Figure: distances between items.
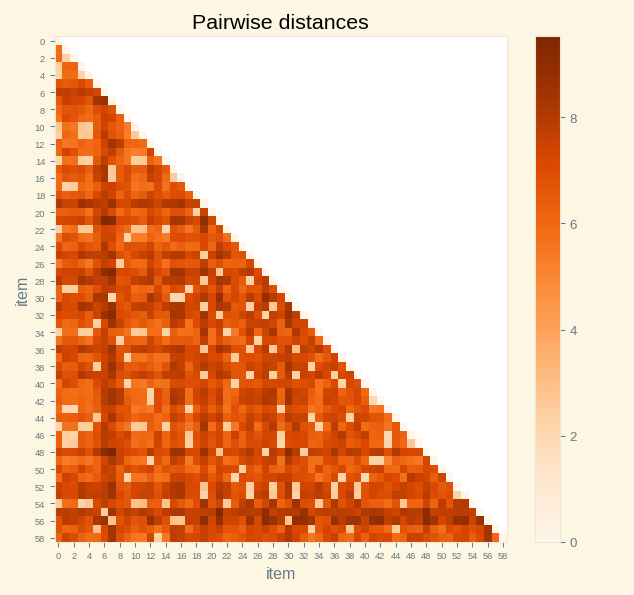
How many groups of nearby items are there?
13
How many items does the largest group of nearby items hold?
10
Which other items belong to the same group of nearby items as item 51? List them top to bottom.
9, 23, 37, 40
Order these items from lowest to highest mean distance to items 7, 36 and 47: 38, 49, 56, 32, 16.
16, 56, 49, 38, 32
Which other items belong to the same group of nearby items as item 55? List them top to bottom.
6
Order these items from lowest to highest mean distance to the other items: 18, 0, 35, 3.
0, 3, 35, 18
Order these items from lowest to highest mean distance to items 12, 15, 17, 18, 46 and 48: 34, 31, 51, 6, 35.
34, 35, 51, 31, 6
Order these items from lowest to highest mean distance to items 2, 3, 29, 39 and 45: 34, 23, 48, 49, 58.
34, 49, 23, 58, 48
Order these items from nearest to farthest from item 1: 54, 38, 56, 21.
54, 38, 21, 56
